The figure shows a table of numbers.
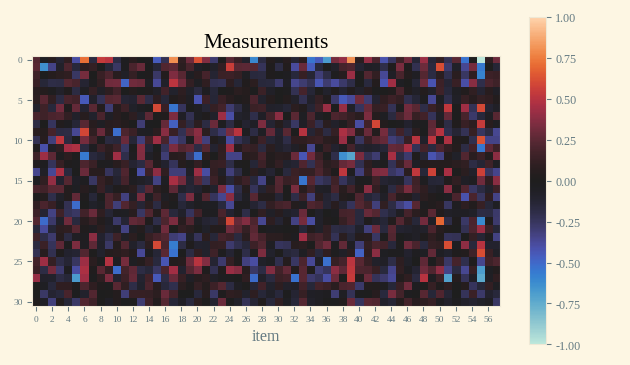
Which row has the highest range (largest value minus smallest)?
0
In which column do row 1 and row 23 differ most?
55
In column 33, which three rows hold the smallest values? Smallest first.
15, 12, 3
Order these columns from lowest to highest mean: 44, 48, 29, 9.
44, 29, 9, 48
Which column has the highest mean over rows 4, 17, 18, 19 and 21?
16
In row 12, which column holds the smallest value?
39
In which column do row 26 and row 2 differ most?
10
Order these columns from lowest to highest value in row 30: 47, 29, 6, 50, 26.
26, 29, 50, 47, 6
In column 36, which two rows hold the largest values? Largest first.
6, 23
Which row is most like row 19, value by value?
30
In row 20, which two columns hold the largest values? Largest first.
50, 24
